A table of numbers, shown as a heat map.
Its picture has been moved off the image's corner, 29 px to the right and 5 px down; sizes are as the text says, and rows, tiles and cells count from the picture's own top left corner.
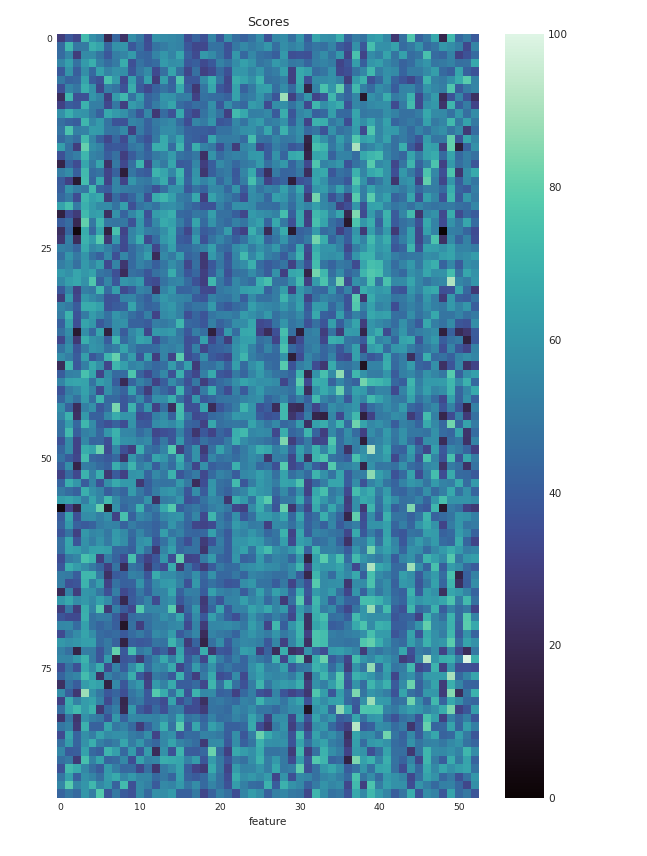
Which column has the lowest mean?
31
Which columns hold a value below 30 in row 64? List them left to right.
6, 31, 50
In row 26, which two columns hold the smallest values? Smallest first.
12, 18
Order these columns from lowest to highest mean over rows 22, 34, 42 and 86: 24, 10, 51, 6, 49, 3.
6, 10, 51, 24, 49, 3
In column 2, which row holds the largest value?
80
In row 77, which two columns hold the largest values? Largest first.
44, 35
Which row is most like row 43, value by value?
90
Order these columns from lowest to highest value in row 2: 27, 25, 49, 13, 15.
27, 25, 49, 13, 15
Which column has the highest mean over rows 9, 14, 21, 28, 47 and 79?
39
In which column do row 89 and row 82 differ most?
26
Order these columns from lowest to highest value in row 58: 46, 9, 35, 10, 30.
35, 10, 9, 30, 46
